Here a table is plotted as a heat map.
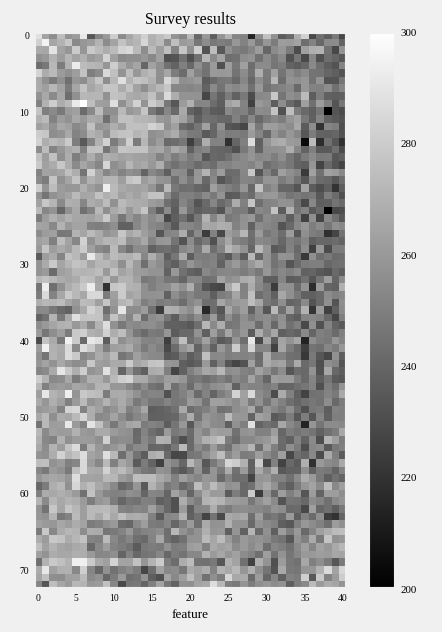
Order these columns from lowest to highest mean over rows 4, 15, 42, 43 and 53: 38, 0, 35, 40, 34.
35, 40, 38, 34, 0
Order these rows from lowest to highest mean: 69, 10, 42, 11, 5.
10, 42, 11, 5, 69
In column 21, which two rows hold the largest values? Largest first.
2, 59
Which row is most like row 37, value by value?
4
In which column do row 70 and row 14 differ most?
40
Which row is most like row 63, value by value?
26
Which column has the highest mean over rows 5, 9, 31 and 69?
6
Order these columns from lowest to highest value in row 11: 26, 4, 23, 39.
39, 23, 26, 4
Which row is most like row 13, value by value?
45
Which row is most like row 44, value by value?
55
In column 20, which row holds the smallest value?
14
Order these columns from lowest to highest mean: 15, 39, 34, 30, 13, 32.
39, 34, 32, 30, 15, 13
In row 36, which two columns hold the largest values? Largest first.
11, 7
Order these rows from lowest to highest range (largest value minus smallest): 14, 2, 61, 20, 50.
61, 50, 2, 20, 14
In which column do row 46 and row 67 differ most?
37
